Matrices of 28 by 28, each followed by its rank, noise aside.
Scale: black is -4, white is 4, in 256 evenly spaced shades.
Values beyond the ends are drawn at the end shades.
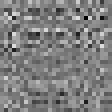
three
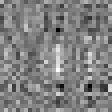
three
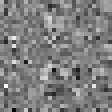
six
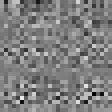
four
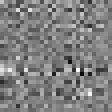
three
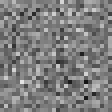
eight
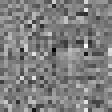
six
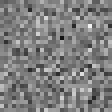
eight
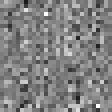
six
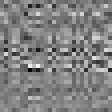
three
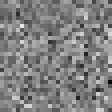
eight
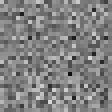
six
